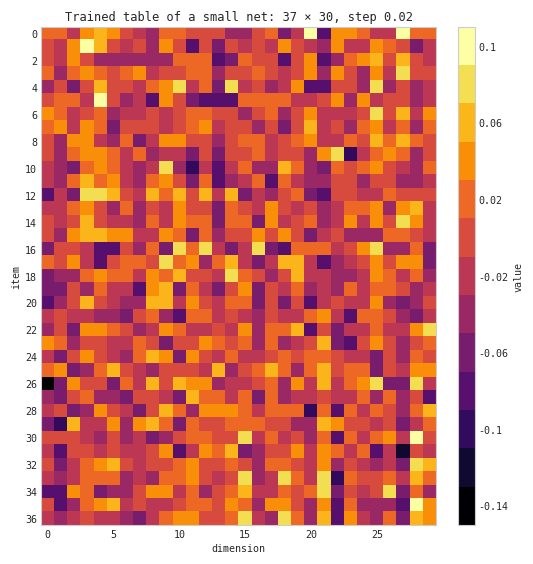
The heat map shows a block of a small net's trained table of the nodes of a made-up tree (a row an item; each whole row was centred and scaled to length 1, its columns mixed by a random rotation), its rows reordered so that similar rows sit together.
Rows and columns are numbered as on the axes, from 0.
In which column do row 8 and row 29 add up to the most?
2
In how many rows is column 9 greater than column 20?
23
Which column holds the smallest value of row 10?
11
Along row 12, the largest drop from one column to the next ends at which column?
15
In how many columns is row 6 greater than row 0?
11
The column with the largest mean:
3
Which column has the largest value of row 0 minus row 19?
20
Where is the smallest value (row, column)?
26, 0
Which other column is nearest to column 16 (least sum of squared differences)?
6
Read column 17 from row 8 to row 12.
-0.02 -0.02 -0.04 -0.08 -0.04
